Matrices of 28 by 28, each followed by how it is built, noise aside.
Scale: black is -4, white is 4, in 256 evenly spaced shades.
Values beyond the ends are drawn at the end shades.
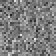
noise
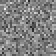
repeating columns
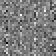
uneven columns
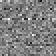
uneven rows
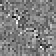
banded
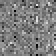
uneven columns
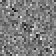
banded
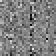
uneven columns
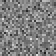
noise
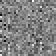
uneven columns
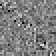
banded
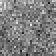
smooth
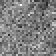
smooth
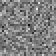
noise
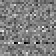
uneven rows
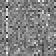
uneven columns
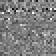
uneven rows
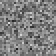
noise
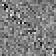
banded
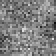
smooth
